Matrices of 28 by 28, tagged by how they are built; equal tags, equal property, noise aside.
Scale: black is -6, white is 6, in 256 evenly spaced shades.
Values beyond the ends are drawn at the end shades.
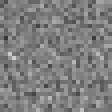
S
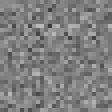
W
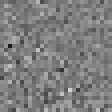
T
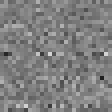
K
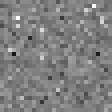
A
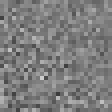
T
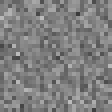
S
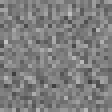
S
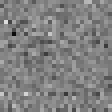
K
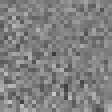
T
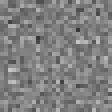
W
